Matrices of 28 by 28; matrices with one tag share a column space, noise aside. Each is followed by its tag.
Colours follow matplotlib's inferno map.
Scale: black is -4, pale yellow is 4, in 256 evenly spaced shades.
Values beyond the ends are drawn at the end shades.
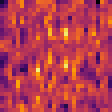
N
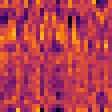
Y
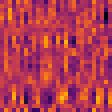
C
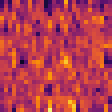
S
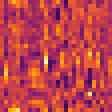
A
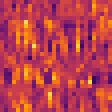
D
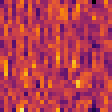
A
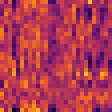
A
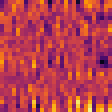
S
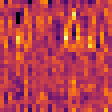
Y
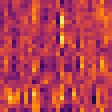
C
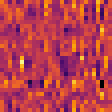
A
